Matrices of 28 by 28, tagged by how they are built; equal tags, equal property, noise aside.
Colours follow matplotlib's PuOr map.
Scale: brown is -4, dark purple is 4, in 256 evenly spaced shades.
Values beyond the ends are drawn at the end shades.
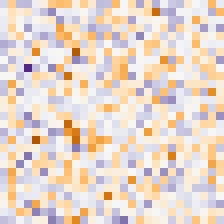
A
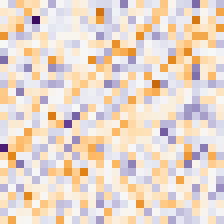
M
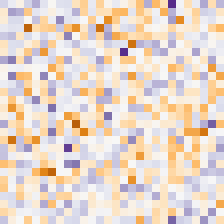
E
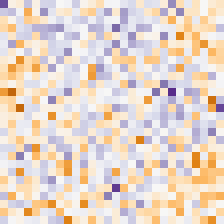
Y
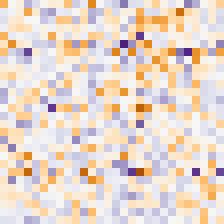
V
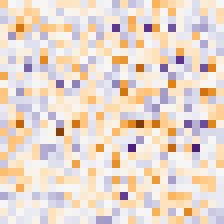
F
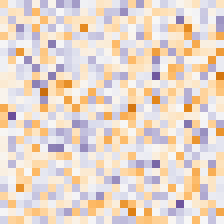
E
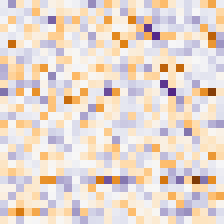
F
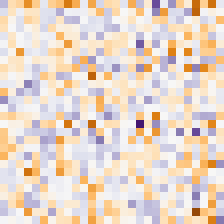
V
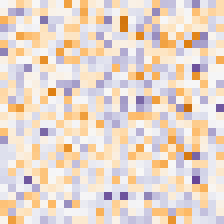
A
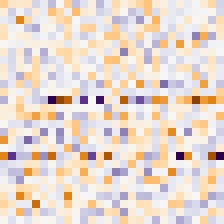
F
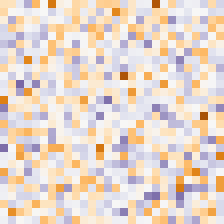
E
